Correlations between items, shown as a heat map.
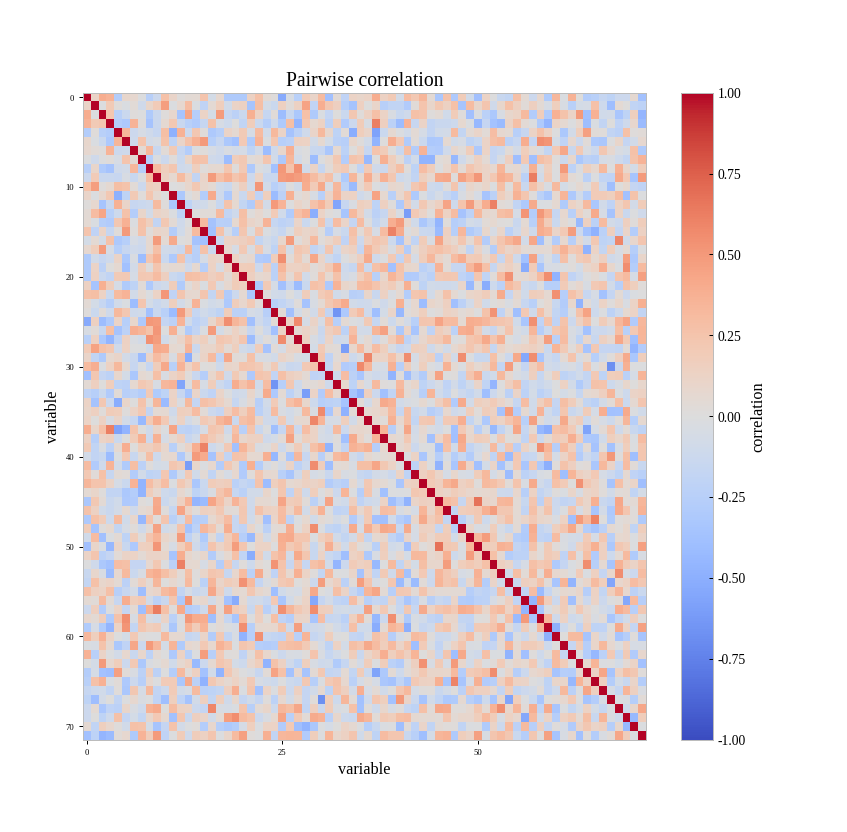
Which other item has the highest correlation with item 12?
52
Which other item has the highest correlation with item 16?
68
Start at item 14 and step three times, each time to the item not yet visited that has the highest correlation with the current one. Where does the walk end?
33
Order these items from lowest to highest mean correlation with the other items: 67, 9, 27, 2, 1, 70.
67, 70, 2, 1, 27, 9
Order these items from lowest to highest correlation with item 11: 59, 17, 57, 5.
59, 5, 17, 57
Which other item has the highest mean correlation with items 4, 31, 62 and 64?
12
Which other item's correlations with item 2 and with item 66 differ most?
64
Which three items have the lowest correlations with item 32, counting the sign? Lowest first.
24, 12, 52
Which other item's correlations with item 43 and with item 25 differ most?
0
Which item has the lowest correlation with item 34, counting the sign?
4
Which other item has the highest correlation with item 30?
35
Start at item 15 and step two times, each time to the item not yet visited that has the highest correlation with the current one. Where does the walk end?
58
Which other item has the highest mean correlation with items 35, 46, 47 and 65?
54
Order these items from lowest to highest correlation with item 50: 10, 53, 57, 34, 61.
61, 10, 34, 57, 53
